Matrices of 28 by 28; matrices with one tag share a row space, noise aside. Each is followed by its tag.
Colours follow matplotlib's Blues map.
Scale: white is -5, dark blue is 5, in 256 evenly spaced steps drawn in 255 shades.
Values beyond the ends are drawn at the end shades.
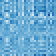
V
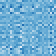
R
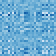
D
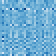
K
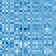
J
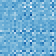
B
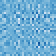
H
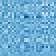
D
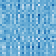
H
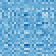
D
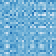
V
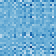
B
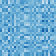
D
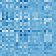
J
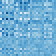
J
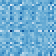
R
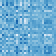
J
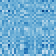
D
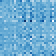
B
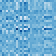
J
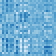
J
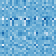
K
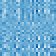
H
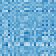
D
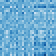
V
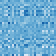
D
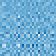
H
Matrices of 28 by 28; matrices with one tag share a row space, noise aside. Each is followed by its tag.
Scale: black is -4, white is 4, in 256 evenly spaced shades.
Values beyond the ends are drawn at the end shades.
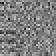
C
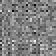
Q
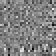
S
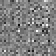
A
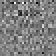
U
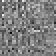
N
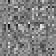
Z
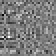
C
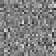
S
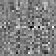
A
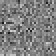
C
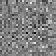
Q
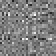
Q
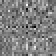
Q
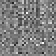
U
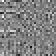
C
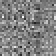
N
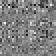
Q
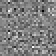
Z
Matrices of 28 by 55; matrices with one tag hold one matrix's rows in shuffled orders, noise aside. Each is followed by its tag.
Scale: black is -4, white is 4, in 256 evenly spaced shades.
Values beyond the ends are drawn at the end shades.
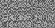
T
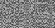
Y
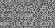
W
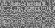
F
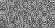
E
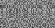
E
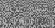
Y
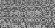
F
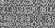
W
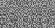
E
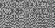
Y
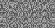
E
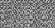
W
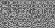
T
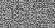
Y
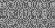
E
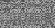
F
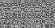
F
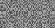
E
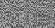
Y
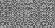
W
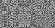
T
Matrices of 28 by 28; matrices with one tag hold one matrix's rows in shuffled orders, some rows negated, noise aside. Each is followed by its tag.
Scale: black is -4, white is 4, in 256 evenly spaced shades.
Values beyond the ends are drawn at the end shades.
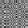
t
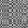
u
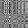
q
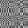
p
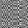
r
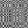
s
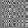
q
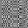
r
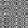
t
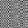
p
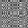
r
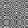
t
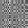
q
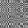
p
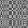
u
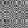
t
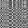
u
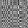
r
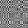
p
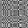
r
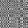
p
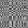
u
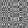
r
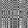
r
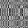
p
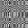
q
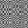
s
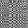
u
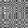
t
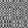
s
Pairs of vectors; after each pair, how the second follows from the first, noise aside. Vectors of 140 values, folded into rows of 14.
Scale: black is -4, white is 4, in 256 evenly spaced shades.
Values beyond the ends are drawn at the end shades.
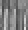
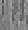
reversed, negated, shrunk.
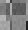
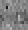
wrapped around, partly zeroed.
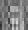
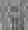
negated, shrunk.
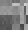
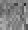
negated, partly zeroed.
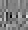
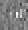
reversed, negated, partly zeroed.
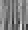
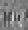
wrapped around, partly zeroed.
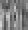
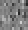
reversed, negated, partly zeroed.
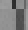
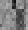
copied.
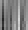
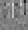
wrapped around, partly zeroed.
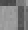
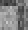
copied.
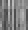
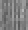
reversed, negated, shrunk.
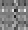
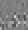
negated, partly zeroed.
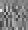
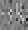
reversed, negated, partly zeroed.
